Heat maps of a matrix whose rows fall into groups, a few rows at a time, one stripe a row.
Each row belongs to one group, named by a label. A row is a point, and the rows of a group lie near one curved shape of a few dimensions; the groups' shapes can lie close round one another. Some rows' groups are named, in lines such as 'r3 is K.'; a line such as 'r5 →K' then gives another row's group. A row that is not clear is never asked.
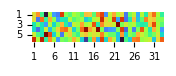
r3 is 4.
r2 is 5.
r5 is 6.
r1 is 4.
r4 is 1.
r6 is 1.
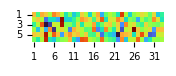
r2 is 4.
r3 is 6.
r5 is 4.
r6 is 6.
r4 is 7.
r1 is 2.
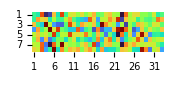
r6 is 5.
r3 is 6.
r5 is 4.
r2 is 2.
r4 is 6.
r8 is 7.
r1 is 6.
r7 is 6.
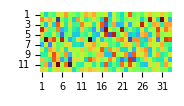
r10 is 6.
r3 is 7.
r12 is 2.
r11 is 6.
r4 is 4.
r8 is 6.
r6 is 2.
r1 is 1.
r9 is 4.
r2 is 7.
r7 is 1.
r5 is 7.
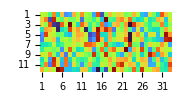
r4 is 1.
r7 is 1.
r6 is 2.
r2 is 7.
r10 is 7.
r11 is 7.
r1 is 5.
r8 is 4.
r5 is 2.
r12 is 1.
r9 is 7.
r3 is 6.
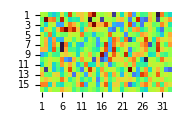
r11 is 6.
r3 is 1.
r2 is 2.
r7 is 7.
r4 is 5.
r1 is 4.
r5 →1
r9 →4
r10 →5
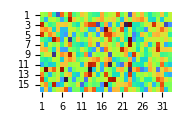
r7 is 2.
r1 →6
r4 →4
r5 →5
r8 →4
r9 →6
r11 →1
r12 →2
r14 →5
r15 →7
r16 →1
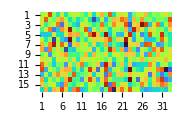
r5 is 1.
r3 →7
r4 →6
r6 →4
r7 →4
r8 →5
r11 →4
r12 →2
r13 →7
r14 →2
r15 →7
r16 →7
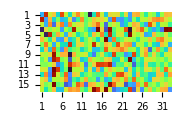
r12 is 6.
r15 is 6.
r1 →2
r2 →7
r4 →2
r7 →4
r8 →7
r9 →4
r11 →1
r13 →7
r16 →1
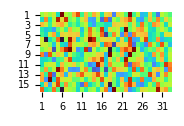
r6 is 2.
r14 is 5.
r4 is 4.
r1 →7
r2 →6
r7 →4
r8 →6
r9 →5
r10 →4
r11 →2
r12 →1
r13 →7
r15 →6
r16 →7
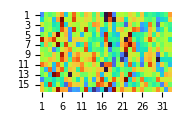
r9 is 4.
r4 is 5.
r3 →7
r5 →6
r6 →4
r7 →6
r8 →6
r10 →4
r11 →4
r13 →6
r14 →4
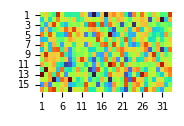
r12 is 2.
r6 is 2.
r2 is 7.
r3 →6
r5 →1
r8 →7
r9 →2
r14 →6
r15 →1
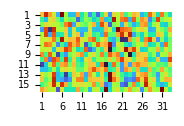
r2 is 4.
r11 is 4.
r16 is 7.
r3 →5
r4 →7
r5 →7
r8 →6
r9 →6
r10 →7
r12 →1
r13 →6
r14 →6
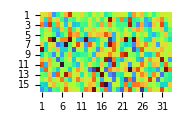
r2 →5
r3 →5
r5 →1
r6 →6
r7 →6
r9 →4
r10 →7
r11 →7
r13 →5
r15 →4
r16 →1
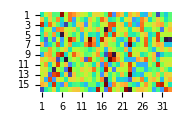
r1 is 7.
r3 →5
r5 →7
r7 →2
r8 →2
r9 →7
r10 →6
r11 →6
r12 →4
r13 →6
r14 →7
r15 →7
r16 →2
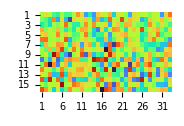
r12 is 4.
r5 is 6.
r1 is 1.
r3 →1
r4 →1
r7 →7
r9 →6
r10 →1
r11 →5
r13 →7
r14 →5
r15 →7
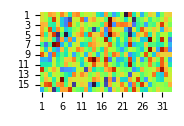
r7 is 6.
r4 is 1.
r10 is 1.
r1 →4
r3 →4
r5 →6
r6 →7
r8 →7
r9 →5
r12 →5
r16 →6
